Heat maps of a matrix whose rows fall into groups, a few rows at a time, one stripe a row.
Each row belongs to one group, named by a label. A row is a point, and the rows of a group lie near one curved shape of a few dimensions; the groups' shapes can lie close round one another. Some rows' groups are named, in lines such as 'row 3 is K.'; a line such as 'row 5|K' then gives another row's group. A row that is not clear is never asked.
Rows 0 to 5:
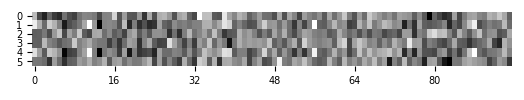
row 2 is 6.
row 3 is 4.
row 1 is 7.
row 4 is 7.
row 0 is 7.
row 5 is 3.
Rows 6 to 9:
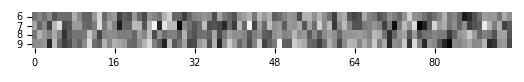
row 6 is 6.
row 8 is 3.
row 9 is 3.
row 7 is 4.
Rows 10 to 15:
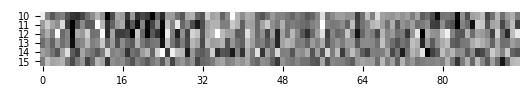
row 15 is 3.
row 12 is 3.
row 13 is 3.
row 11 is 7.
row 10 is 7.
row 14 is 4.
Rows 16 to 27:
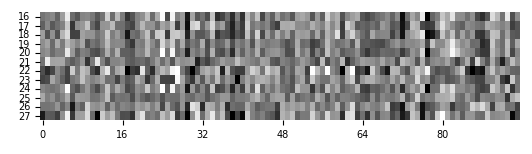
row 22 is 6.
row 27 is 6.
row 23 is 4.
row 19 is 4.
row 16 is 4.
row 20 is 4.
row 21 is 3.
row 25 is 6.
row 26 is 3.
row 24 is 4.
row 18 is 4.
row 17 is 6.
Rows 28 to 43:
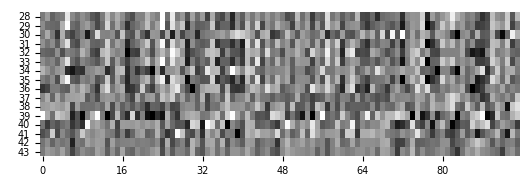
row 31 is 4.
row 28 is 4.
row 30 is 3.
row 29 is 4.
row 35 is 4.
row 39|7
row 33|4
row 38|6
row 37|4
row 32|6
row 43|3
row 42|3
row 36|6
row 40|3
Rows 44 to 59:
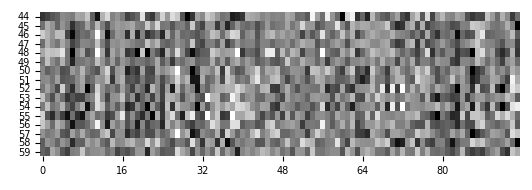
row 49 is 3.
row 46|7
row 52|3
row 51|6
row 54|3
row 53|7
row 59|4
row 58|3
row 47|3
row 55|7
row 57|6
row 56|7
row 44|6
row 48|7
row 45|3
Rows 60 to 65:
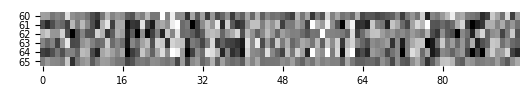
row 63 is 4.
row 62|7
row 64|6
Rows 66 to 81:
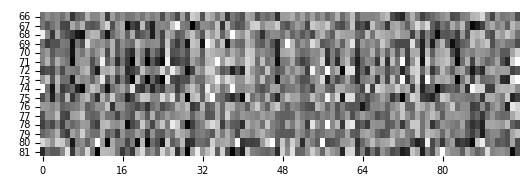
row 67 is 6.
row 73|3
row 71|3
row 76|6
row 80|7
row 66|3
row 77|4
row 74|7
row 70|3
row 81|6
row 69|3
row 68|7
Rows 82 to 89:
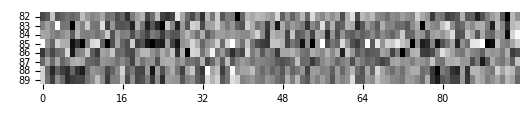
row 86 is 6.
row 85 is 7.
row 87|4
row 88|7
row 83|3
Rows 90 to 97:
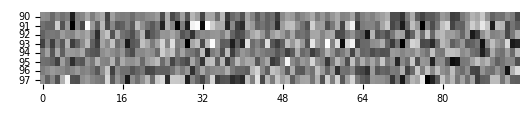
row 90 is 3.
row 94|4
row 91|3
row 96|6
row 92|6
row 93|6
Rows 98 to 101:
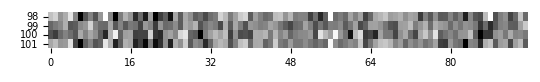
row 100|6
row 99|4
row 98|7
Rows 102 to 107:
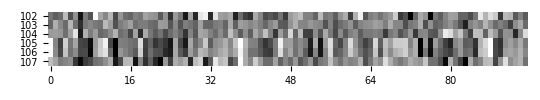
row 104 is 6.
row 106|7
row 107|7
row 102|3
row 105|7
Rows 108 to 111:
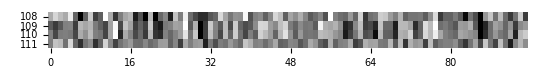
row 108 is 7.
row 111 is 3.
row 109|6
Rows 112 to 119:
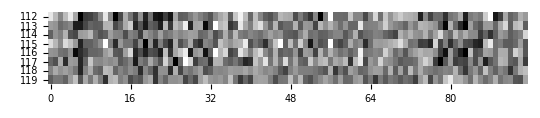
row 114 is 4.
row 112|7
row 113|7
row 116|7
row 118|3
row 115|7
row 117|4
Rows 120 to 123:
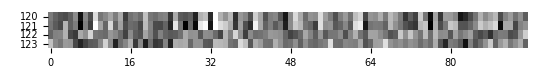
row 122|4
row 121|3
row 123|7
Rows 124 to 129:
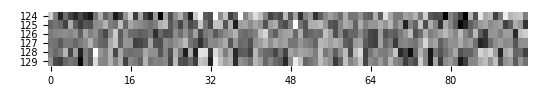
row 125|3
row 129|3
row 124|7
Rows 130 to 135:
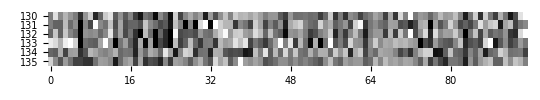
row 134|4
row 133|7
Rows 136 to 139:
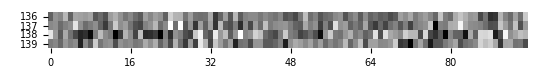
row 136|4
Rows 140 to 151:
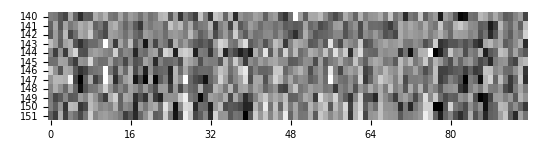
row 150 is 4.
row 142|4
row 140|3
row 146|7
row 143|7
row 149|6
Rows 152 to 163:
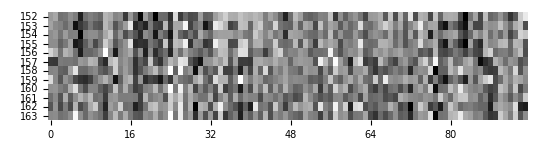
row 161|4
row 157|6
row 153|7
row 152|3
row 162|6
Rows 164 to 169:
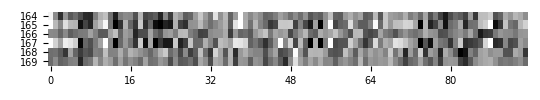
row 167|7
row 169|3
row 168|3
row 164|7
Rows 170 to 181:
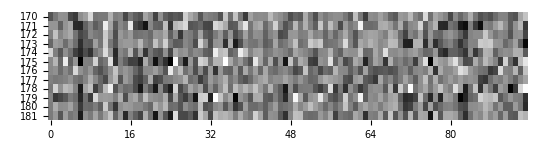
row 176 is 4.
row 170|4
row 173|3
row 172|3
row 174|7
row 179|3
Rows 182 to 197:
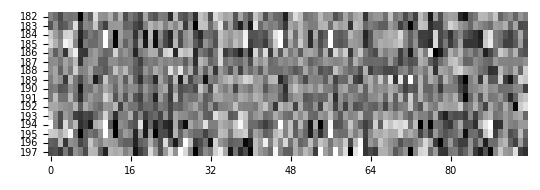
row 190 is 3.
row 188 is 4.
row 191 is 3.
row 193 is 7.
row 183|6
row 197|6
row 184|7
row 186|4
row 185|7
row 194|7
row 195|7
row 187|6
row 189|3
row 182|3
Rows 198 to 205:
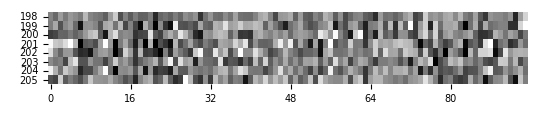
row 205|4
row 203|4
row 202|7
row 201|7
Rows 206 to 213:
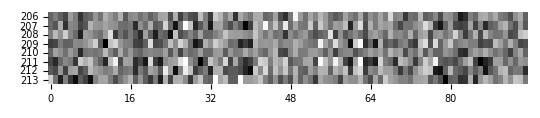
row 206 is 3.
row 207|4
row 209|6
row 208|3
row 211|6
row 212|4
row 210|3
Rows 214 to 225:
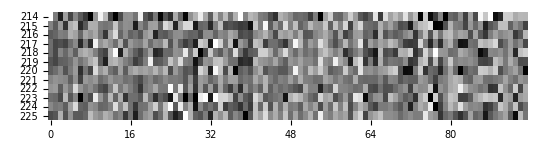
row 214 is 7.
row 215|4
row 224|4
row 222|4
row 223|3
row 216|6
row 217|3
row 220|3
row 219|6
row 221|6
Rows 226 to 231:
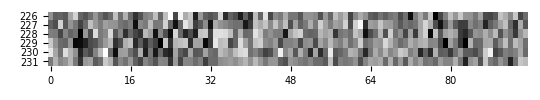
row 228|3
